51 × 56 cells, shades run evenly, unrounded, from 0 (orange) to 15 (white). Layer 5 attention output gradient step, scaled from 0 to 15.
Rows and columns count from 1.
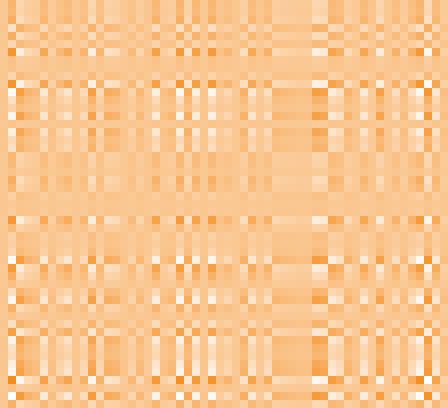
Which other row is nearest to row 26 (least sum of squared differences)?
27
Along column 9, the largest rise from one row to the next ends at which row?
12
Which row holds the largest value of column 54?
48
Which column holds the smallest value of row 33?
54
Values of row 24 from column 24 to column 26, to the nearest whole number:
9 6 8
